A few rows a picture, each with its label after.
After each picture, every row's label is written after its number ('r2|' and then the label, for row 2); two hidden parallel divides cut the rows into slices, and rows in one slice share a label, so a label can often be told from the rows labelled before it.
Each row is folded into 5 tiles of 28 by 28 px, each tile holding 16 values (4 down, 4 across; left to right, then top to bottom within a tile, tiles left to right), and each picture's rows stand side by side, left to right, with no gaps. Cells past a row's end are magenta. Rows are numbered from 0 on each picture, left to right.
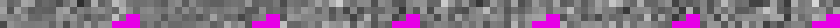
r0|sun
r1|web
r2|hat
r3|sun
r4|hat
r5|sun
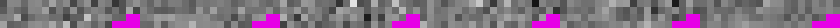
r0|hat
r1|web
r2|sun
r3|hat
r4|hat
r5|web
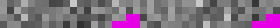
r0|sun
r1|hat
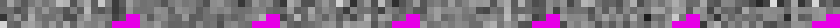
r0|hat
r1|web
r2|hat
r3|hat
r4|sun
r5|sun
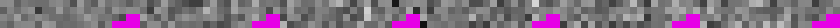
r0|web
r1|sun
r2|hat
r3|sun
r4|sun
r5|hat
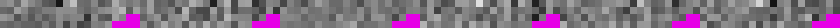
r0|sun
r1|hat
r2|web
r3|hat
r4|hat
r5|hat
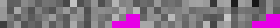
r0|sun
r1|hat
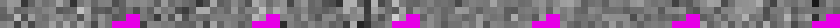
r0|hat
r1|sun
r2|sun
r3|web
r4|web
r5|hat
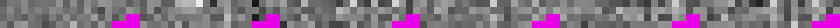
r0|web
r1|hat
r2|sun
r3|sun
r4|sun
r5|sun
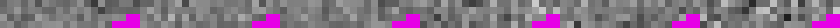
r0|web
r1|web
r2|web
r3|sun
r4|web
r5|sun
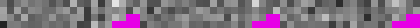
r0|sun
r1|sun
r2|sun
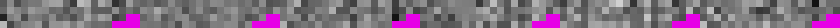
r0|hat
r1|web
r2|hat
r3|sun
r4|hat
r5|hat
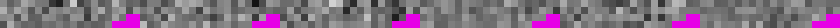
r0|sun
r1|hat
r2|hat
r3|web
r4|sun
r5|web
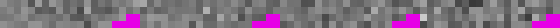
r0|web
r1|web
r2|web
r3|sun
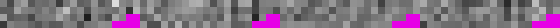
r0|sun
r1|hat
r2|web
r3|sun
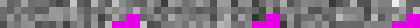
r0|sun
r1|hat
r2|sun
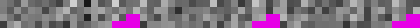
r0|sun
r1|sun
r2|sun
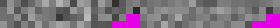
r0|hat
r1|web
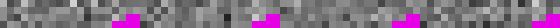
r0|sun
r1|sun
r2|web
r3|sun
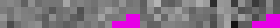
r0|web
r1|hat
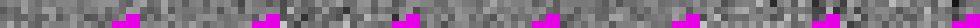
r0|web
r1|web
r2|hat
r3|web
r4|web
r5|hat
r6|hat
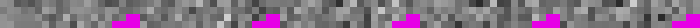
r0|web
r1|hat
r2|sun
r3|sun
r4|sun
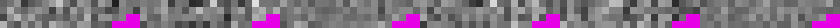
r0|hat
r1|sun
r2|web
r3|sun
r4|hat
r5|web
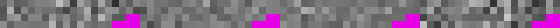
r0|hat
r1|web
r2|web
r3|hat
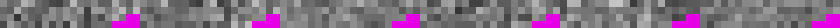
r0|sun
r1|sun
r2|web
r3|sun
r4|hat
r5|web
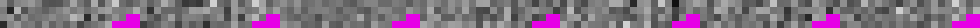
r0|sun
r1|sun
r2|web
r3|hat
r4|hat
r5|sun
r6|sun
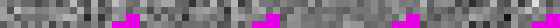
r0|sun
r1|sun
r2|web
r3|sun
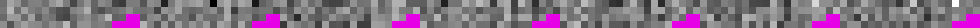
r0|hat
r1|hat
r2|sun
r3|hat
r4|sun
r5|sun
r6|sun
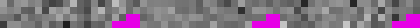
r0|sun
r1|web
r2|hat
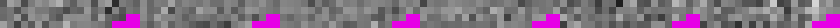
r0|hat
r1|web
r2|web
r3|web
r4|sun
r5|sun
